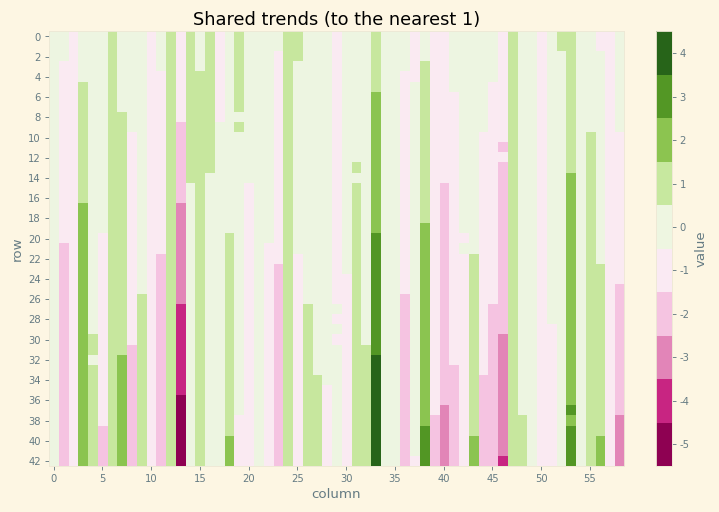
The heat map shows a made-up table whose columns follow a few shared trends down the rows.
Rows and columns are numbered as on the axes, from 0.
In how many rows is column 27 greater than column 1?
40
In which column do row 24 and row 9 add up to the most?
33
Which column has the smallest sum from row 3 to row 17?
13
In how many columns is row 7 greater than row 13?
6
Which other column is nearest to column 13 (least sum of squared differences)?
46
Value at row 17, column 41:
-1
